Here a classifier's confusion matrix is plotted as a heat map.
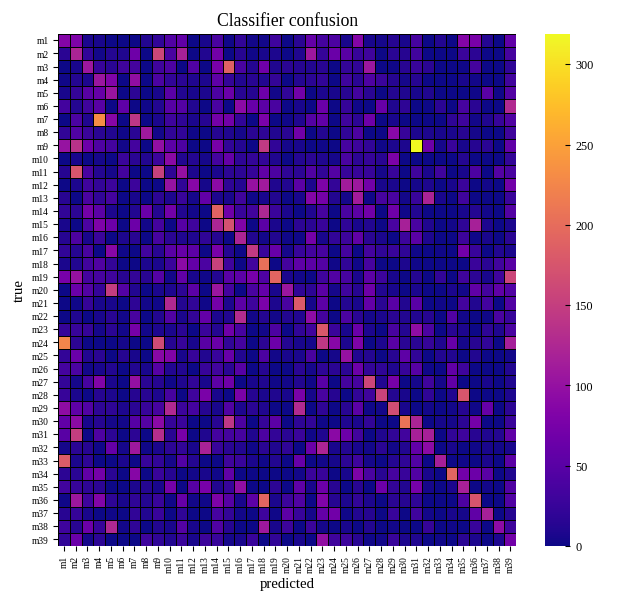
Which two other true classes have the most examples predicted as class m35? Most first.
m28, m1
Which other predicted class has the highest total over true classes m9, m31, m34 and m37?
m2
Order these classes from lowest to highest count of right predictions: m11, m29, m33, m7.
m11, m33, m7, m29
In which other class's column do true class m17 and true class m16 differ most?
m5
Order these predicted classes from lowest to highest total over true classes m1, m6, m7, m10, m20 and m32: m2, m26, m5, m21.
m21, m26, m2, m5
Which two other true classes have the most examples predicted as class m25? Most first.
m12, m31
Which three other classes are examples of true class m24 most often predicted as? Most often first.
m1, m9, m23
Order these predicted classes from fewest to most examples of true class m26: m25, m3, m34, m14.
m3, m25, m14, m34
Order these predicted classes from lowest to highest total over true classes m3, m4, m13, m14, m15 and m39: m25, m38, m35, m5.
m38, m35, m25, m5
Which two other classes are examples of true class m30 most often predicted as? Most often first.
m15, m31
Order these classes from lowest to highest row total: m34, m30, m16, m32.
m16, m32, m34, m30
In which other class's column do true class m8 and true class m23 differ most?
m31
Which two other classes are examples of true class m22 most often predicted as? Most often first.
m16, m13
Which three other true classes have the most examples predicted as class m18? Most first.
m36, m9, m14
